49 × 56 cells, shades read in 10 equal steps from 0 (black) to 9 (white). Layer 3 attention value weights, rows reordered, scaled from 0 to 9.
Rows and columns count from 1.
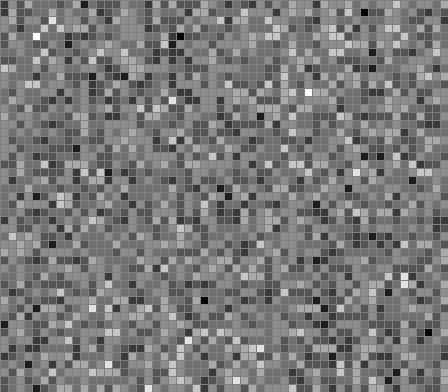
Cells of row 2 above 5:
12
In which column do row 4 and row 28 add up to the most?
35
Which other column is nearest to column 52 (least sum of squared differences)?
38
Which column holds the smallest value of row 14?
43
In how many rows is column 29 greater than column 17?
19
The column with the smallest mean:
5
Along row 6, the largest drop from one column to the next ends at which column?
22
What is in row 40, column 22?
7
